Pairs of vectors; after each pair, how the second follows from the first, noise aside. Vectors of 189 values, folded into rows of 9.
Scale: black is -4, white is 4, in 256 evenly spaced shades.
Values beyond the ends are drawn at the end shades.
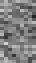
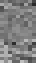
wrapped around, partly zeroed.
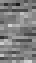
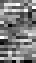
negated, scaled up.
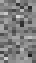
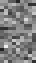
wrapped around, negated.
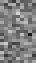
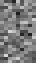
sign-scrambled.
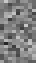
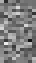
sign-scrambled.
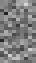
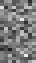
wrapped around, negated.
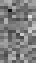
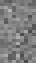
negated, shrunk.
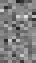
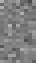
wrapped around, negated, shrunk.
